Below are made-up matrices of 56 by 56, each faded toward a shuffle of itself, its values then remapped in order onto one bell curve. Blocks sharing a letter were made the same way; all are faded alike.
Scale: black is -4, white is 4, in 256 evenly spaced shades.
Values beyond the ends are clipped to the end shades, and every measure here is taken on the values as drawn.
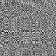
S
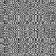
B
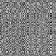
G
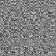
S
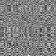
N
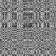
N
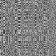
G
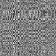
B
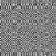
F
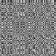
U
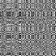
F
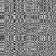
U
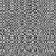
N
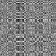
F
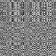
U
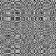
B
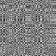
N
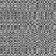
N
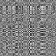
F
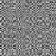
B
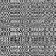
N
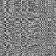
G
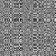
U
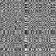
F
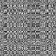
F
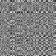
N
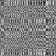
F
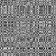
N
